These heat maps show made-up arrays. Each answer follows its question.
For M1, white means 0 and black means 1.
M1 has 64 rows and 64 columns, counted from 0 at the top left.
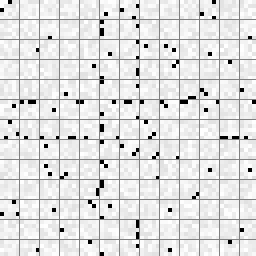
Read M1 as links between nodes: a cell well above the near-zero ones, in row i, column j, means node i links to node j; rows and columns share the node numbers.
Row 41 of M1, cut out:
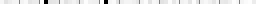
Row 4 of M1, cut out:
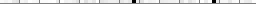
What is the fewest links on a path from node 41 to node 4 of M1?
7
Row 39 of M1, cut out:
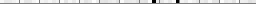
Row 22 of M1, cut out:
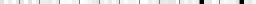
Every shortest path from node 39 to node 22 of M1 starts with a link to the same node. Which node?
node 44
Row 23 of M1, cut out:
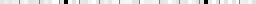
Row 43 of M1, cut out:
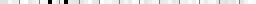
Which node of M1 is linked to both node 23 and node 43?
node 16
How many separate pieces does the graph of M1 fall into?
5
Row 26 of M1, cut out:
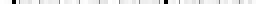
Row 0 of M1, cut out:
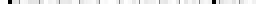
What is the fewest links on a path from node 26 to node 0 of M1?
6
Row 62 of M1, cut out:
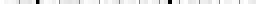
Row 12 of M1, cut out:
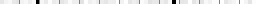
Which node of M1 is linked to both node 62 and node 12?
node 9
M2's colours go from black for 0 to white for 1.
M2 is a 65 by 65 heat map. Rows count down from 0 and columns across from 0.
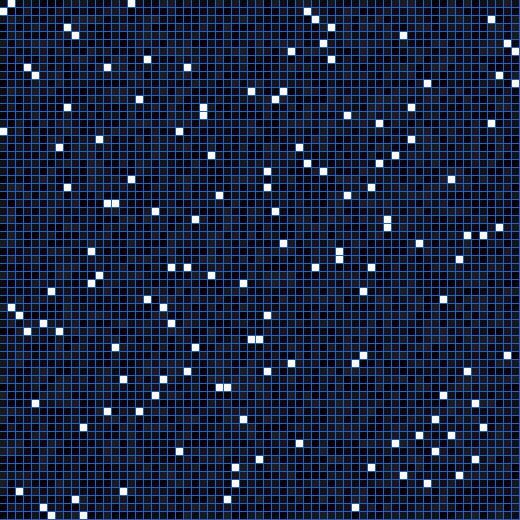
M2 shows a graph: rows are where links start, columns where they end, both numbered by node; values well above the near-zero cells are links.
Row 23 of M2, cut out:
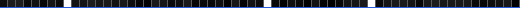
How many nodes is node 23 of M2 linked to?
3
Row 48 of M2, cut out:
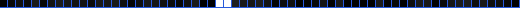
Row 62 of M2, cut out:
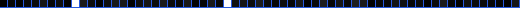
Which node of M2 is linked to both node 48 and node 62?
node 28
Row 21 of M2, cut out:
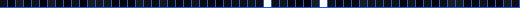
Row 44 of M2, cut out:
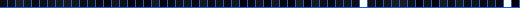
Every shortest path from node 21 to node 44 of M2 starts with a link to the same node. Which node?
node 40
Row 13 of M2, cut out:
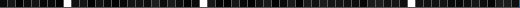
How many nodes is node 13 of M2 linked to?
3
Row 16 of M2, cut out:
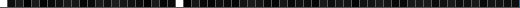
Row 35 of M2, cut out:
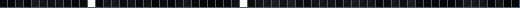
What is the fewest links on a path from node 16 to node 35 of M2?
6
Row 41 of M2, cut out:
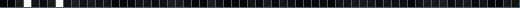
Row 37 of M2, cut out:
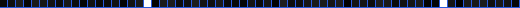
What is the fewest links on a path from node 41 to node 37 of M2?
3
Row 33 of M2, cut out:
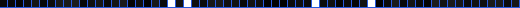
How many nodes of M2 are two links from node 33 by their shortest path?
4
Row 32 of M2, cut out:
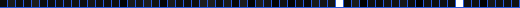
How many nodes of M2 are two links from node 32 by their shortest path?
2
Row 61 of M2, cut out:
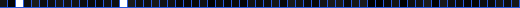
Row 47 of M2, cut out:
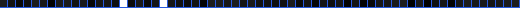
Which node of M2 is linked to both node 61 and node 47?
node 15
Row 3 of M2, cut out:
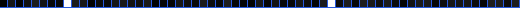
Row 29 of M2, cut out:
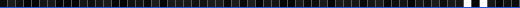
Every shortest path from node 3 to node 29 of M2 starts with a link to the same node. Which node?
node 8
